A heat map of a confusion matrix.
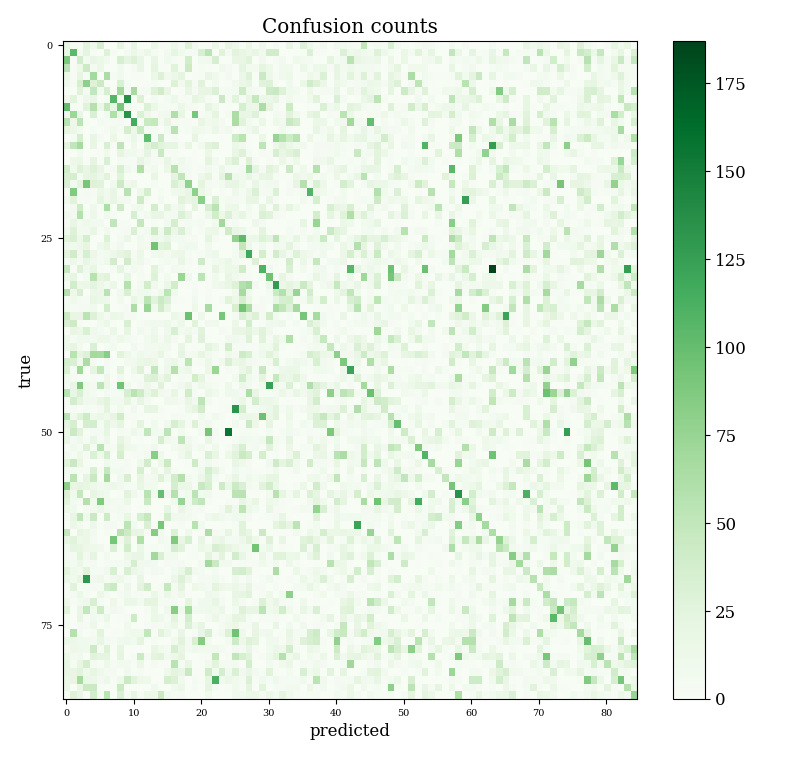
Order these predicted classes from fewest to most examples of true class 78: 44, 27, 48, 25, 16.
25, 27, 44, 16, 48
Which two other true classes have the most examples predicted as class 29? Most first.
48, 8
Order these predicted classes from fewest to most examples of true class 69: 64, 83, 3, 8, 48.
64, 8, 48, 83, 3
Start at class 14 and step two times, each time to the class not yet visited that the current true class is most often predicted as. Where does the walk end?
43
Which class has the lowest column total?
56
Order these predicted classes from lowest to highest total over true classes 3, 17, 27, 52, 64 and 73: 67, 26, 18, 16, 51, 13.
67, 51, 13, 26, 18, 16
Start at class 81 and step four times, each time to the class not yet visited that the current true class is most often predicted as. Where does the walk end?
30
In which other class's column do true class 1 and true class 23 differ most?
37
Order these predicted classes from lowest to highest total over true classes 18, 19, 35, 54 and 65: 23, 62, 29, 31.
29, 62, 31, 23
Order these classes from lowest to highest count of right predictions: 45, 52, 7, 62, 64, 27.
62, 64, 52, 45, 7, 27
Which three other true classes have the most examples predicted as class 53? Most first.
13, 29, 25
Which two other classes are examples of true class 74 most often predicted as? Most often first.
72, 66
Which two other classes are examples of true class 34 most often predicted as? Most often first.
26, 62
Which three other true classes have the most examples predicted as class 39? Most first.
50, 45, 67
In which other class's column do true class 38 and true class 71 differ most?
79
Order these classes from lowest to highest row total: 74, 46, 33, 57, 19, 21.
74, 46, 21, 19, 33, 57
